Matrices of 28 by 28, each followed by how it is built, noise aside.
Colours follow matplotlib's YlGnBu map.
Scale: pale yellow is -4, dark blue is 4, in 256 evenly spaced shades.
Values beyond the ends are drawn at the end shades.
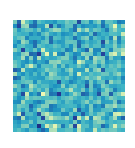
low rank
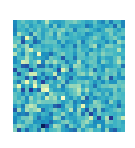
lower triangular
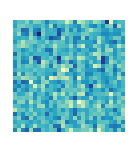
blocks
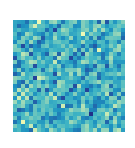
Hankel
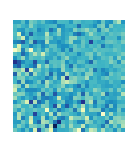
lower triangular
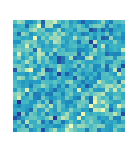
Hankel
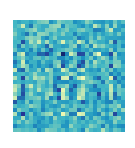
low rank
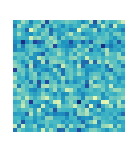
repeating columns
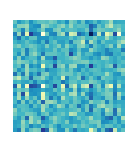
low rank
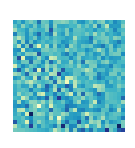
lower triangular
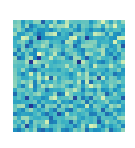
repeating columns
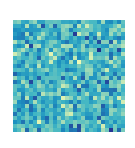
blocks
